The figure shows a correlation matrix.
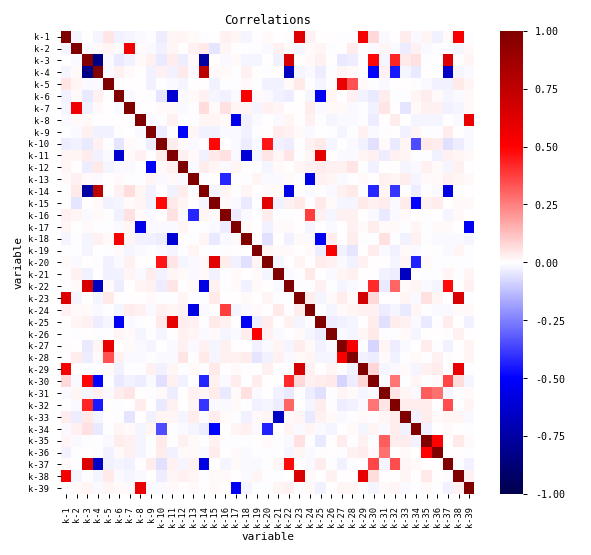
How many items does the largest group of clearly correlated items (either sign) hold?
7
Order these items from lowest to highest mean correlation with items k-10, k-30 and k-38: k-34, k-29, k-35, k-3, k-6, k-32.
k-34, k-6, k-35, k-32, k-3, k-29
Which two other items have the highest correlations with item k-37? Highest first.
k-3, k-22
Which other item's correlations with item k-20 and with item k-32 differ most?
k-15
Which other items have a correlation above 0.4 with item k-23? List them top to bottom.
k-1, k-29, k-38
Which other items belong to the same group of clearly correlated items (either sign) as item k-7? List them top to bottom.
k-2
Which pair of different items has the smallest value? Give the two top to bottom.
k-3, k-4
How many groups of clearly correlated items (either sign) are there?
12
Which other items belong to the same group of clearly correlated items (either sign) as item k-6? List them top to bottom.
k-11, k-18, k-25
